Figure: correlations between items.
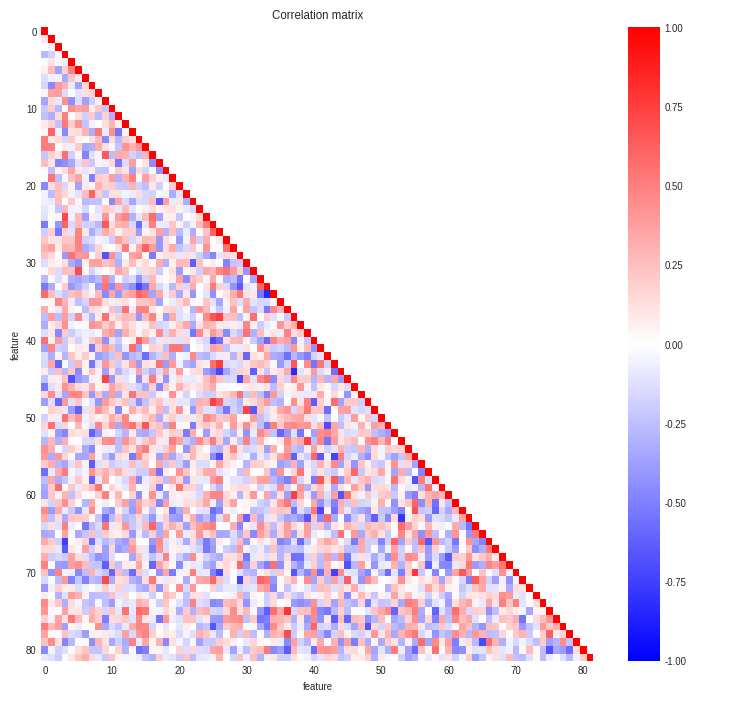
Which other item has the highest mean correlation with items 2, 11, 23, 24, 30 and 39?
3
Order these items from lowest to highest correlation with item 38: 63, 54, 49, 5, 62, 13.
63, 54, 62, 5, 13, 49
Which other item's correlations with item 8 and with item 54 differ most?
68
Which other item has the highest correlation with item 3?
24
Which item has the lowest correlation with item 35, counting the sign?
52
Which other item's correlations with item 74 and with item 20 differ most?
0
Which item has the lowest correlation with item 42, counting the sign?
51
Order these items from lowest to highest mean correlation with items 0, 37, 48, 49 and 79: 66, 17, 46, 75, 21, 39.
46, 21, 75, 66, 39, 17
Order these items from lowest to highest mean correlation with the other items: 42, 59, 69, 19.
42, 69, 59, 19
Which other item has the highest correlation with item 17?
43
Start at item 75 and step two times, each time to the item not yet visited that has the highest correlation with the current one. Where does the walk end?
78
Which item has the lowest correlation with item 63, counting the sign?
53
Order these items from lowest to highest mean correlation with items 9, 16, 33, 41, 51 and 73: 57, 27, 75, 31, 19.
75, 27, 31, 57, 19
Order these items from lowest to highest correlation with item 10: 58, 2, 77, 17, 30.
2, 77, 58, 17, 30
